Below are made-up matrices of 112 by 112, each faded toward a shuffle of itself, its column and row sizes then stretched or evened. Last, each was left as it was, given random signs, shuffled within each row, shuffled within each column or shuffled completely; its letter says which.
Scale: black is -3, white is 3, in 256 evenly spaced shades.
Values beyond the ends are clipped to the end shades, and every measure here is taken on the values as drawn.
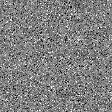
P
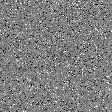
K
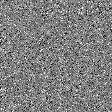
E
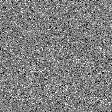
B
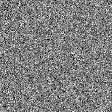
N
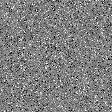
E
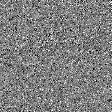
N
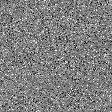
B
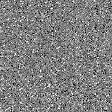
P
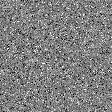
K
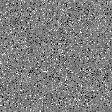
P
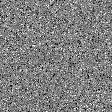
K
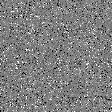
N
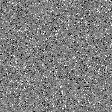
E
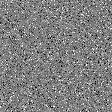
K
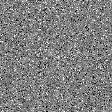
P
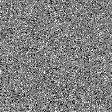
P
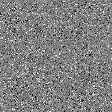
N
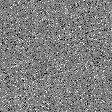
K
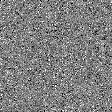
P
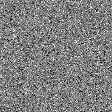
E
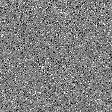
B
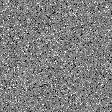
K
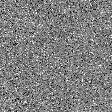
E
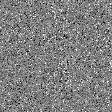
E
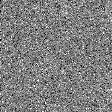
E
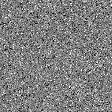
E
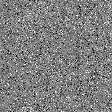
E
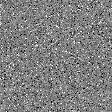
E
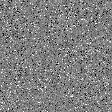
E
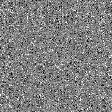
P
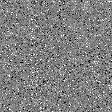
N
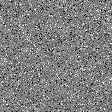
B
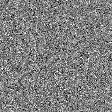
E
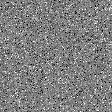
E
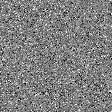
B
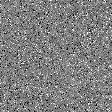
E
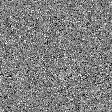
B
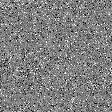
B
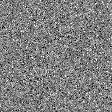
E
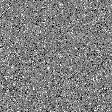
N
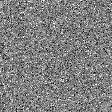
E
